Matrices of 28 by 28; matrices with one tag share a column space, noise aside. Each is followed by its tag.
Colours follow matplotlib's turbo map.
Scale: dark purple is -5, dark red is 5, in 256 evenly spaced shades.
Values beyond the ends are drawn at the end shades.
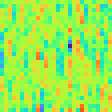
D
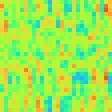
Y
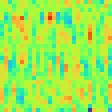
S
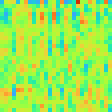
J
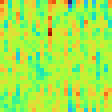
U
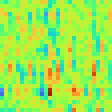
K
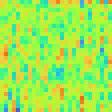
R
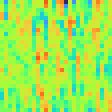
U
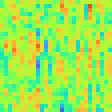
D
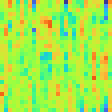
U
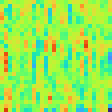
D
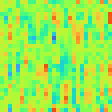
S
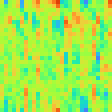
U
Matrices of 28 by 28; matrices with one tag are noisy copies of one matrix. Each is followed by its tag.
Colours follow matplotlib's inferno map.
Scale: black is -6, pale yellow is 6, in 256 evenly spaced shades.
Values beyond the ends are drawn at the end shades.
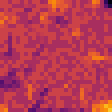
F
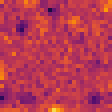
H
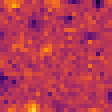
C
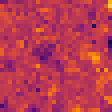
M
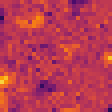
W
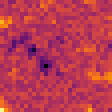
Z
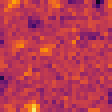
C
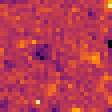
M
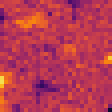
W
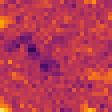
Z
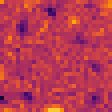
H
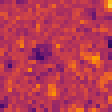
M
